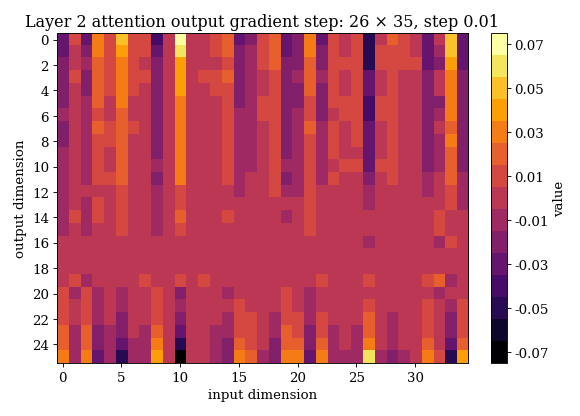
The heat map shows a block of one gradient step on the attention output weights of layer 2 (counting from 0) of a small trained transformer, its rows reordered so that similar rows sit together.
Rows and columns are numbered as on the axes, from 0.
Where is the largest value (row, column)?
0, 10
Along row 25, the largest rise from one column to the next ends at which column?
34
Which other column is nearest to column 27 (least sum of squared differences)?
24
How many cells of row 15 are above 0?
4
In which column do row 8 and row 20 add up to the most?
33
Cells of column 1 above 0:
4
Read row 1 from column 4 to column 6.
0.01 0.04 0.01
